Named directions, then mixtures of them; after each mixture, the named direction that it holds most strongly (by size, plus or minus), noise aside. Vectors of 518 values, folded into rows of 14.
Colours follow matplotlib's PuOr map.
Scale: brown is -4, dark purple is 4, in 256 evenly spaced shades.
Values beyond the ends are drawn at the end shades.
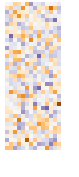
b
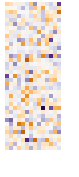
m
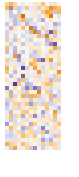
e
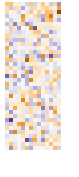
m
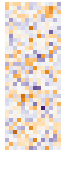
b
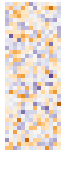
b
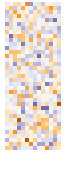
b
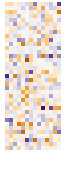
m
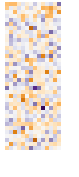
m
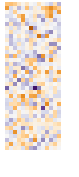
e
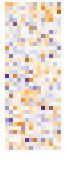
m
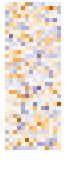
b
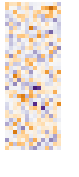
b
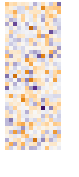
m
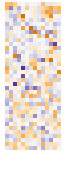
e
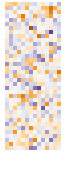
e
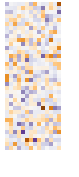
m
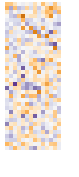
e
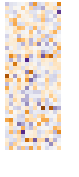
m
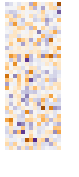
m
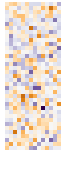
b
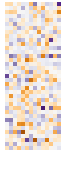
m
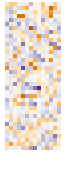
e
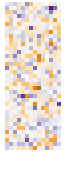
b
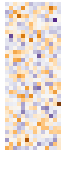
b
